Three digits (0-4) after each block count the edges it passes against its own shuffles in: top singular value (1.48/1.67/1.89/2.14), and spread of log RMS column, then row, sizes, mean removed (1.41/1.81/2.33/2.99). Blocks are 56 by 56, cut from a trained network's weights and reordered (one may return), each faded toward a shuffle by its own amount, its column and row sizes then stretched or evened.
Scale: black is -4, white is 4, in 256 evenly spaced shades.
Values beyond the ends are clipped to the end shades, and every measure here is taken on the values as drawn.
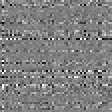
4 1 4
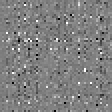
0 3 2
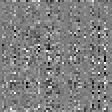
2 4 3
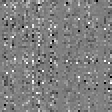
0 4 1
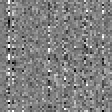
3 4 0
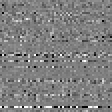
4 0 4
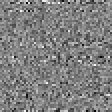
2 0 3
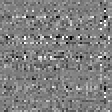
2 2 4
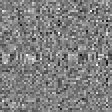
3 0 2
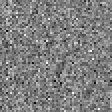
0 0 0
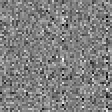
1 3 1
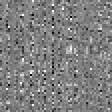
0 4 0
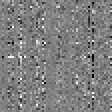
0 4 1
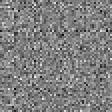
3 1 1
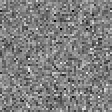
0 1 0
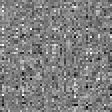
2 3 2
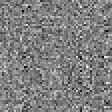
3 2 1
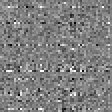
2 2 3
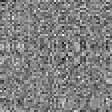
4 2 1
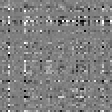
4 3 4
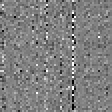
3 3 0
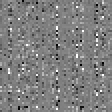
0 4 1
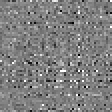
2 2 4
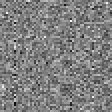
3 1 0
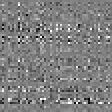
4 3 4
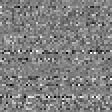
0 0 4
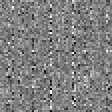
1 4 0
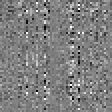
0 4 2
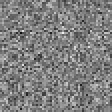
4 0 1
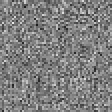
3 1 0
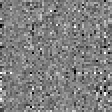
2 3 1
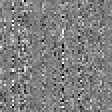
0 4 0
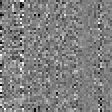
2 4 0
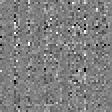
0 3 1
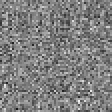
3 1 0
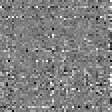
0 3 3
